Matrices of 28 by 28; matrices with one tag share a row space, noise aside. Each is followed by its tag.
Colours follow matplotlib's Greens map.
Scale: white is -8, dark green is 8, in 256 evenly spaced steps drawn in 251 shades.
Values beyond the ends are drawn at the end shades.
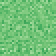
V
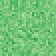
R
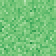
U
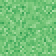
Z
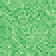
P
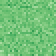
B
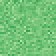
Z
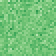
B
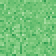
Z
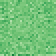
V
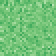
Z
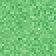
U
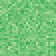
P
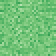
V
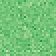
U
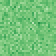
V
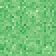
Z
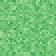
B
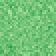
B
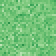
V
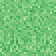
U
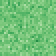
B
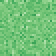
Z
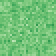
P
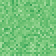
U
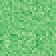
R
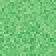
U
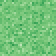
R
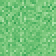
Z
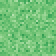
P
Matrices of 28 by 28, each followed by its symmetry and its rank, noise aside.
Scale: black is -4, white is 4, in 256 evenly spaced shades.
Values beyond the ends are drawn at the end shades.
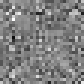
symmetric, rank four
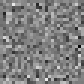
antisymmetric, rank eight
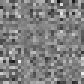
antisymmetric, rank four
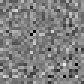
symmetric, rank six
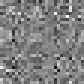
no symmetry, rank six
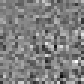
antisymmetric, rank four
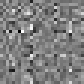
no symmetry, rank four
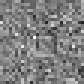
antisymmetric, rank eight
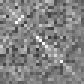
symmetric, rank eight
